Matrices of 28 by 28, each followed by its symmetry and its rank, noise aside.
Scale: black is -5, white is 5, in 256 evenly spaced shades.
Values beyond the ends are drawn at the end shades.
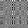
no symmetry, rank one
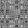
antisymmetric, rank two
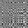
antisymmetric, rank two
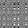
no symmetry, rank one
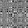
antisymmetric, rank two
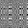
no symmetry, rank one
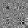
symmetric, rank three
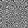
no symmetry, rank three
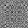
symmetric, rank two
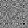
symmetric, rank three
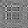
symmetric, rank one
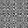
no symmetry, rank two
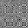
symmetric, rank one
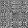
no symmetry, rank three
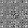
symmetric, rank three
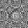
symmetric, rank three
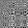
antisymmetric, rank two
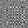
antisymmetric, rank two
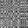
no symmetry, rank two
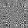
antisymmetric, rank two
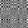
no symmetry, rank one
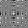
symmetric, rank two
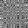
no symmetry, rank two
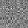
antisymmetric, rank two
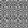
no symmetry, rank two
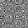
no symmetry, rank three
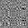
antisymmetric, rank two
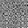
no symmetry, rank three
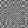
symmetric, rank two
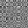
antisymmetric, rank two
